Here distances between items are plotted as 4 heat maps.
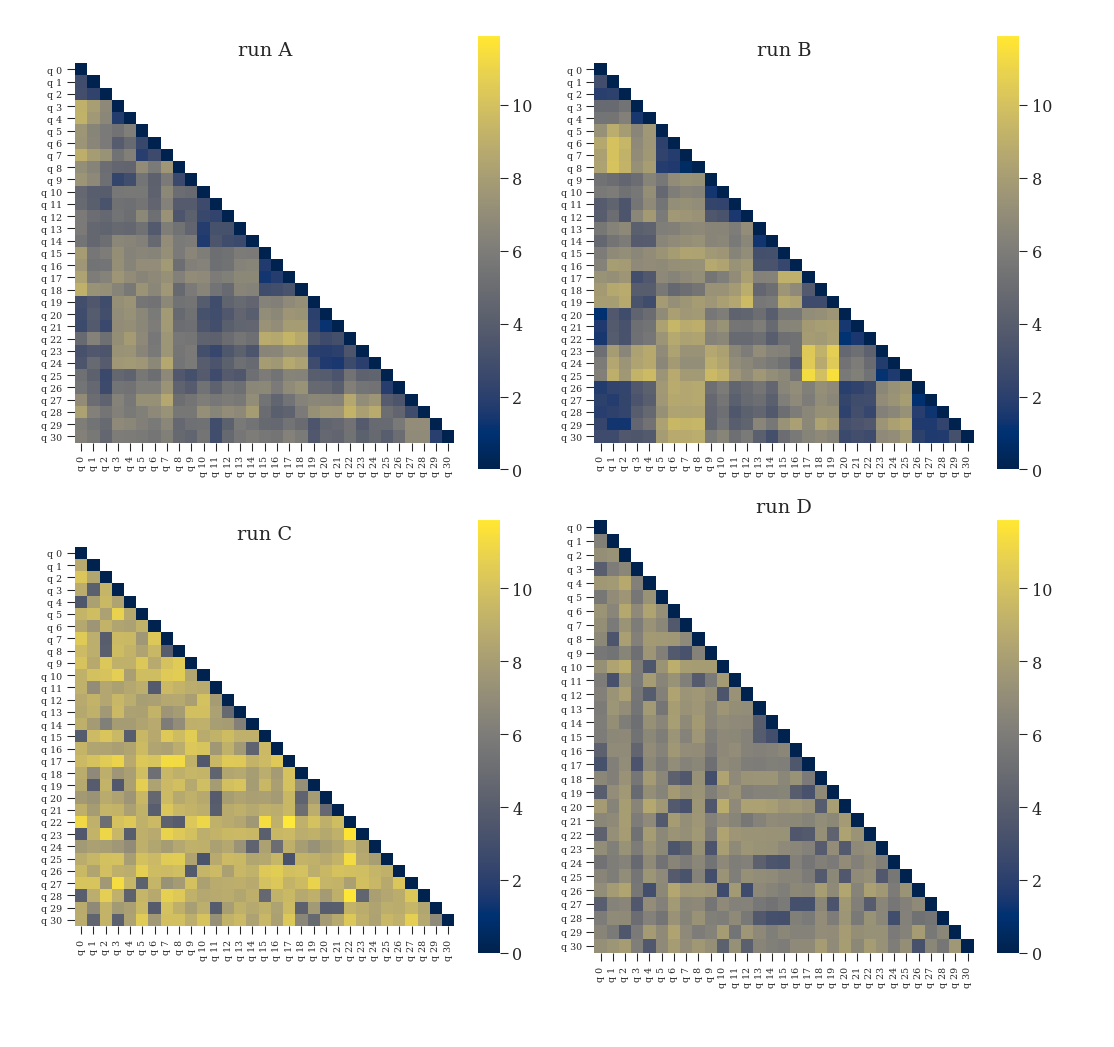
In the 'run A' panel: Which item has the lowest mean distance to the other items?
q 11
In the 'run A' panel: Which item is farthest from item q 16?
q 22
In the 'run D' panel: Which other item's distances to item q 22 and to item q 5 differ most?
q 21
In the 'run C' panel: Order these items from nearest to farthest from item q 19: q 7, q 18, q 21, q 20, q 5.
q 18, q 20, q 21, q 7, q 5
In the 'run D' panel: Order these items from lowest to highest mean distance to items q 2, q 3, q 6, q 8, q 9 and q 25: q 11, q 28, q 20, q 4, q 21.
q 20, q 11, q 28, q 21, q 4
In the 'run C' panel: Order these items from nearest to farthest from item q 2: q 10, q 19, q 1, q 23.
q 1, q 19, q 10, q 23
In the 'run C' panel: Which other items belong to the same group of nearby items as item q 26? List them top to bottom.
q 9
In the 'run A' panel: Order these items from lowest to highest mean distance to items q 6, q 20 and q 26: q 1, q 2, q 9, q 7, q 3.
q 2, q 9, q 1, q 3, q 7
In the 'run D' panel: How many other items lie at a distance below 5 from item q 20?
6
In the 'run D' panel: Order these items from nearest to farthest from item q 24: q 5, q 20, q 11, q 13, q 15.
q 15, q 13, q 5, q 11, q 20
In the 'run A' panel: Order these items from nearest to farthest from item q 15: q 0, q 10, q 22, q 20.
q 10, q 20, q 0, q 22
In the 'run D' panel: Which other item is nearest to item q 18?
q 9
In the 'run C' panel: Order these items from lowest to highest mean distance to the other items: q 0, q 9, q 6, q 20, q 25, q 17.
q 20, q 6, q 0, q 25, q 9, q 17
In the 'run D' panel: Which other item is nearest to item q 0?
q 17
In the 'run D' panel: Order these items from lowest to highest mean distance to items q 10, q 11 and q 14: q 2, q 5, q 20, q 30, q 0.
q 30, q 0, q 5, q 2, q 20
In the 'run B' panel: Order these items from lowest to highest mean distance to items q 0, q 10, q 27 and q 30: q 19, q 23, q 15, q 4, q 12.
q 12, q 4, q 15, q 23, q 19
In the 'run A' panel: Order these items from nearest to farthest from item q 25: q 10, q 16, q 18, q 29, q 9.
q 9, q 10, q 29, q 16, q 18
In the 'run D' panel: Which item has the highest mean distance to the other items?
q 2
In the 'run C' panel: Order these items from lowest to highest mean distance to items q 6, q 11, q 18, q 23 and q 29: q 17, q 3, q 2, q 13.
q 3, q 13, q 2, q 17
